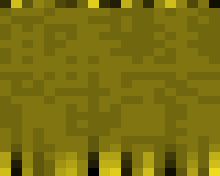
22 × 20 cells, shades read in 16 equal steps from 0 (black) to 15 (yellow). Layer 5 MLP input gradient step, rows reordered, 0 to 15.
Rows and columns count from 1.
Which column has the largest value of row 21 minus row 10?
20
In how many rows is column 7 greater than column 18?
5
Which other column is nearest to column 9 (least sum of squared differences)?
2
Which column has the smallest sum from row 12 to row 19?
9
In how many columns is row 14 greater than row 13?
6
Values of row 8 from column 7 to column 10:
7 8 7 8
